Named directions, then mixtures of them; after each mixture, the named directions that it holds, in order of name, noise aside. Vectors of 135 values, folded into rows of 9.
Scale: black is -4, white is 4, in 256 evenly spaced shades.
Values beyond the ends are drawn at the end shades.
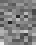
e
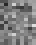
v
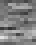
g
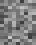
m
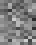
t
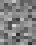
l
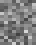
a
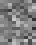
t.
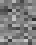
l, m, t.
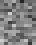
e, l, t.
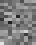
e, m.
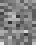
e, m.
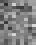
v.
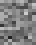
a, g, m.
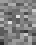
e.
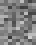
m.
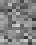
l, t.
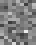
a, e.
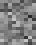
a, l, t.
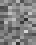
a, m.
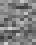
g, l, m.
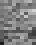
e, g, m.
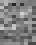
g, l, v.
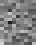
e, l.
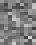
a, t, v.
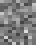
a.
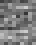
e, g, m.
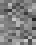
t.
